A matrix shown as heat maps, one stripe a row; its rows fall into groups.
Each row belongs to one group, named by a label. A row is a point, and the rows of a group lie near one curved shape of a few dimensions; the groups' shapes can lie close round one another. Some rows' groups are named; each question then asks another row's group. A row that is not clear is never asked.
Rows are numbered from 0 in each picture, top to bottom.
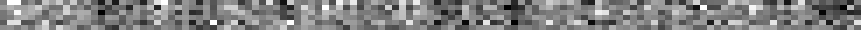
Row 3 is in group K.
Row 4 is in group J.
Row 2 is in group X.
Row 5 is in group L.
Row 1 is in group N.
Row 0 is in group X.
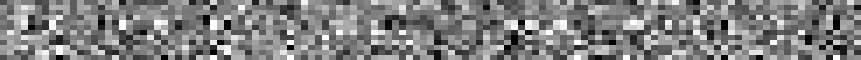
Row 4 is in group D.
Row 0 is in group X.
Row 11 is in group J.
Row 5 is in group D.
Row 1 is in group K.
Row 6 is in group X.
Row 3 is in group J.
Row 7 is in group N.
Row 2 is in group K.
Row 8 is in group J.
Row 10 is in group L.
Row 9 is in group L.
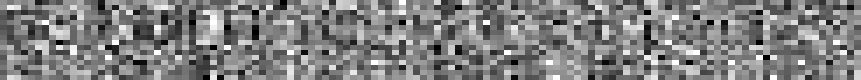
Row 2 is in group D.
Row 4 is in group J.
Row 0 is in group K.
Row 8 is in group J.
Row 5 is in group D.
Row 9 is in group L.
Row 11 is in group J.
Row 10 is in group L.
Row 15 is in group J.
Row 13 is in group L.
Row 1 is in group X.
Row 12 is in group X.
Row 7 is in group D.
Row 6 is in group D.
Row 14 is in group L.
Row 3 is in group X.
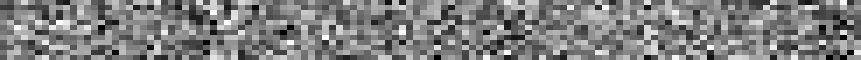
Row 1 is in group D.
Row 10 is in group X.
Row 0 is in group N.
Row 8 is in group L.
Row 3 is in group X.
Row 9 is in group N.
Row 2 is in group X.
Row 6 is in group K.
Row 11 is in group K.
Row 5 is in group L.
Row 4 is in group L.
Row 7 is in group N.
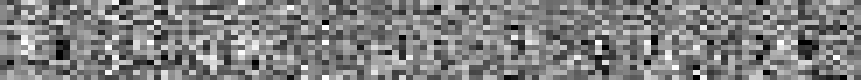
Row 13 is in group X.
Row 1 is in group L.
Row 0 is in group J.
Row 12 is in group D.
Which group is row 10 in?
N
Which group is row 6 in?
X
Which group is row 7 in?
J
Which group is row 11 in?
J
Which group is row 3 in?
J
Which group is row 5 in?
N
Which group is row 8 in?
N
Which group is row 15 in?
N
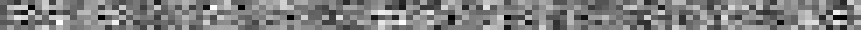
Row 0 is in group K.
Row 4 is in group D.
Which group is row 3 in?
L
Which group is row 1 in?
J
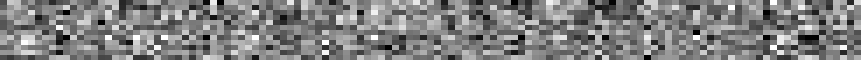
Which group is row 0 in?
J
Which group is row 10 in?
N
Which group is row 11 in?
D
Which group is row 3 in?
K
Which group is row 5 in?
D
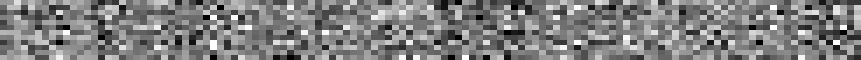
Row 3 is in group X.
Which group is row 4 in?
L
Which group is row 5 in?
N
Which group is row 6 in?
N
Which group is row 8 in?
J
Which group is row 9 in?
D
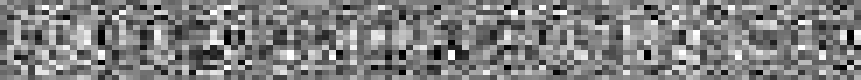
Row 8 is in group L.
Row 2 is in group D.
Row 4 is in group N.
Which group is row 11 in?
L
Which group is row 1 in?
K
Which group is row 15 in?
L
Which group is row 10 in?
L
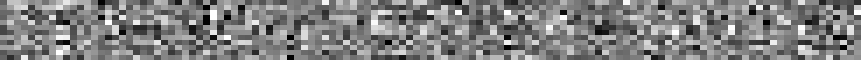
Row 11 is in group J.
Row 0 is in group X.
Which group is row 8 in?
N
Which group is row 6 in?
X
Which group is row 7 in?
L
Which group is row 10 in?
D
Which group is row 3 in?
D
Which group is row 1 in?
J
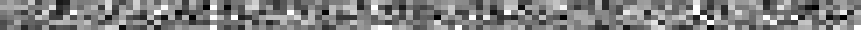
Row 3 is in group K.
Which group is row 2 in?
L
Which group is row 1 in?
D
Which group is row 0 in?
D
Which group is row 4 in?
N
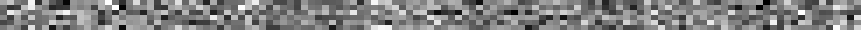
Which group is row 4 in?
N
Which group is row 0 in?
D
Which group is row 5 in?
D
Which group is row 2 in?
X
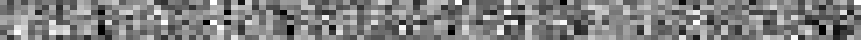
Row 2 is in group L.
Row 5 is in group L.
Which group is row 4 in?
D
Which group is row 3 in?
N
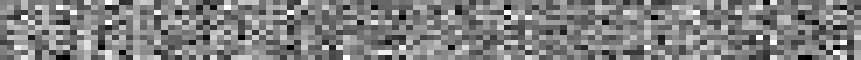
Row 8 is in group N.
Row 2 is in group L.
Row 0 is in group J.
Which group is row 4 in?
D
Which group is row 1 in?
L
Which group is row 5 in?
L
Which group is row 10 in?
D
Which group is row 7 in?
J
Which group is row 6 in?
X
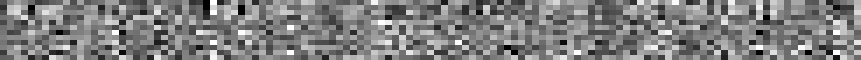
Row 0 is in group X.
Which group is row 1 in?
J
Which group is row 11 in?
D
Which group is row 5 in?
L
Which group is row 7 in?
K
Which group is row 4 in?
D
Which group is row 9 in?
N
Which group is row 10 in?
J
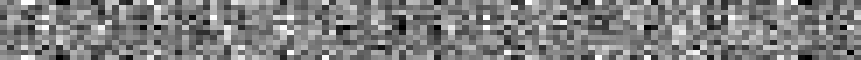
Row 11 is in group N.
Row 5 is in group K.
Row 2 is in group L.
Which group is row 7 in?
L
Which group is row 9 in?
K
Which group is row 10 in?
L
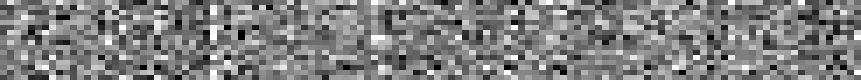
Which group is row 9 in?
K
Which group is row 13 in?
K
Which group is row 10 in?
K
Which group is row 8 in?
D
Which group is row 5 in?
D
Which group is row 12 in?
L
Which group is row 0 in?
X
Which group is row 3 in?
N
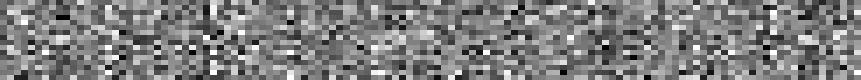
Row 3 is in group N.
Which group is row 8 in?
D
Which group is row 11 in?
J
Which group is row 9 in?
D
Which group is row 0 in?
X
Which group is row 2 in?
J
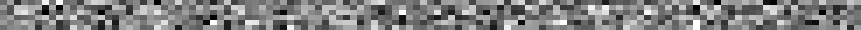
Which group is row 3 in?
L
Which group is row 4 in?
D
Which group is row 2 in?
K
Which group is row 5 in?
L
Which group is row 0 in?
K
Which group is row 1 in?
K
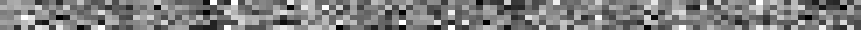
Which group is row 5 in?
L
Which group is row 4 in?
K
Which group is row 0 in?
X
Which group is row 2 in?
L
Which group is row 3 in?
N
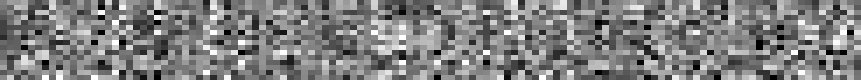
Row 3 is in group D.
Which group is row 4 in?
X
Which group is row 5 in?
D
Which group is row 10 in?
K
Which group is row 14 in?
X
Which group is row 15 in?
K
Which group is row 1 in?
D
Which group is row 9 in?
D
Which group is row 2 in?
K
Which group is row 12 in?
K
